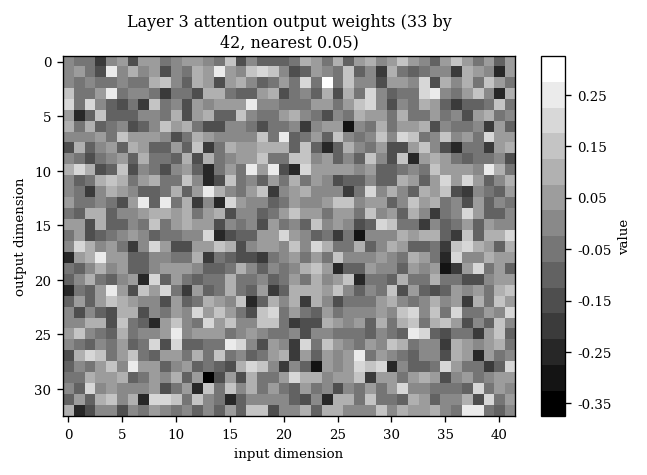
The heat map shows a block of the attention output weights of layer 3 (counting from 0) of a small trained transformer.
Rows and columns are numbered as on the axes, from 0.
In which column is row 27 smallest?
38
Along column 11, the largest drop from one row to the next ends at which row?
12
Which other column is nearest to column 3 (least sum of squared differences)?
29
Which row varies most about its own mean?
28
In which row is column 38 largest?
32
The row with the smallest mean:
6
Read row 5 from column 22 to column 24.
0 -0.05 -0.15
